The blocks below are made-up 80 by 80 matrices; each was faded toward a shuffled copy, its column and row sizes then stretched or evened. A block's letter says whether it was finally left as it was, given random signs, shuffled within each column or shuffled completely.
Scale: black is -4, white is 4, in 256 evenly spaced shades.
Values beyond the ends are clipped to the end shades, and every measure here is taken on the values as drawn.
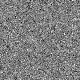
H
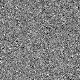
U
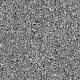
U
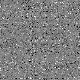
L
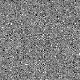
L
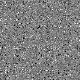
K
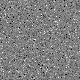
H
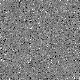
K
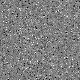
U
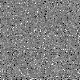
L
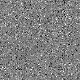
K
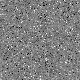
H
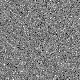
H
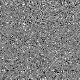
L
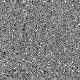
L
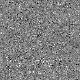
K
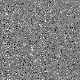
K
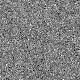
H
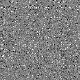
L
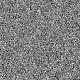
H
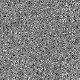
K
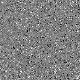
K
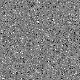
L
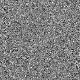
K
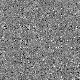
K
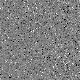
U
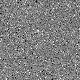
H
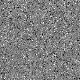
U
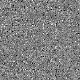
K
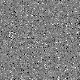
K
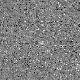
L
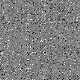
L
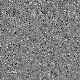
L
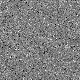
H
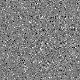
L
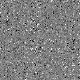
L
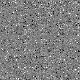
L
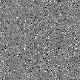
L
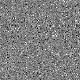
L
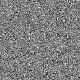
U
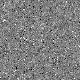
U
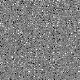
L
